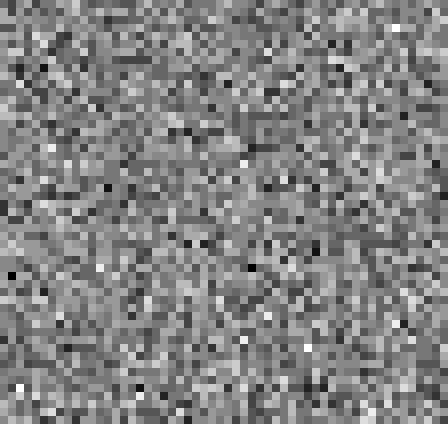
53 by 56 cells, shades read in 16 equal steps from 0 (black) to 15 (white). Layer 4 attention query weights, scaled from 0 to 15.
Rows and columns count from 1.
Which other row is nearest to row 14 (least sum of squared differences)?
48
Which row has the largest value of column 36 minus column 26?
11
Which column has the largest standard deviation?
46
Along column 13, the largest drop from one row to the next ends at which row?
35
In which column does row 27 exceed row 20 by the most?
17
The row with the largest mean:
29
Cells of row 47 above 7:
25
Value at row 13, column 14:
6
